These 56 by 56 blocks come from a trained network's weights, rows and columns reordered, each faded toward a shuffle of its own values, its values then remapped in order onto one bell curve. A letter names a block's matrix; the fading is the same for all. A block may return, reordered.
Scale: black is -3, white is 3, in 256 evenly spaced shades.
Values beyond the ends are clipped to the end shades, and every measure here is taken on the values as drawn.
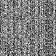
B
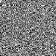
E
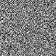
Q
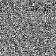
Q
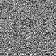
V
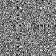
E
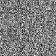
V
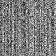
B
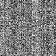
B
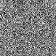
E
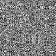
E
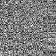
V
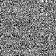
Q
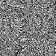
Q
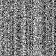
B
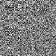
Q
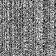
B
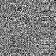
V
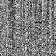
B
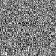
V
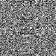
Q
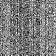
B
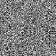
V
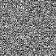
Q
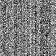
B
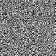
Q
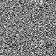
Q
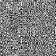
V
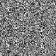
Q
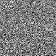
Q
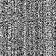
B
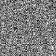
V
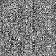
B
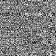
V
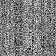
B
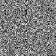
V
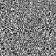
V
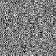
V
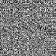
E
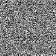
Q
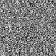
V
